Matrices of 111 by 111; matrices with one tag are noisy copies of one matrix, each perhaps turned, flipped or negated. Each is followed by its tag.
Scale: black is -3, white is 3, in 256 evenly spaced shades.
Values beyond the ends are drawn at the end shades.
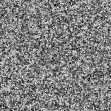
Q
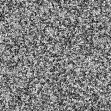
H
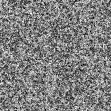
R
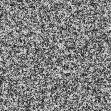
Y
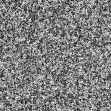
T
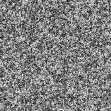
T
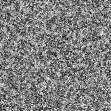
Q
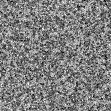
Q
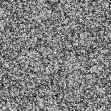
R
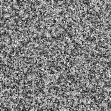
T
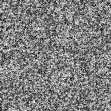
R
